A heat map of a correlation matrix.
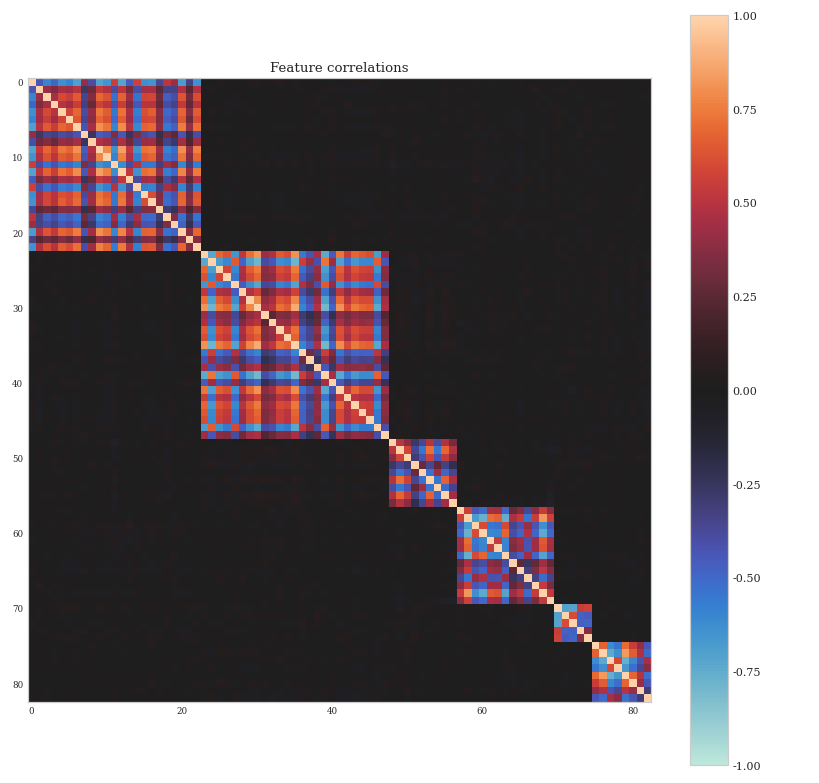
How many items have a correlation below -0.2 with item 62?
4
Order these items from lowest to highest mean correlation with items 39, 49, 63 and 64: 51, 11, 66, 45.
45, 51, 11, 66
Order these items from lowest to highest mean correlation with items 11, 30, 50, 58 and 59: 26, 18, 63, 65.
63, 65, 18, 26
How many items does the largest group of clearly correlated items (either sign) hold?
25
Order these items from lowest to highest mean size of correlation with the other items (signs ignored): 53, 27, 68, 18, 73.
73, 53, 68, 18, 27
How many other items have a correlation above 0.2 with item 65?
8
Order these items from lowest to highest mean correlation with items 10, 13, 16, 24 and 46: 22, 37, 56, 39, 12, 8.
56, 37, 8, 39, 22, 12
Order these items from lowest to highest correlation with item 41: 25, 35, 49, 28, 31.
49, 31, 28, 25, 35
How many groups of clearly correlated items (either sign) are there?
6
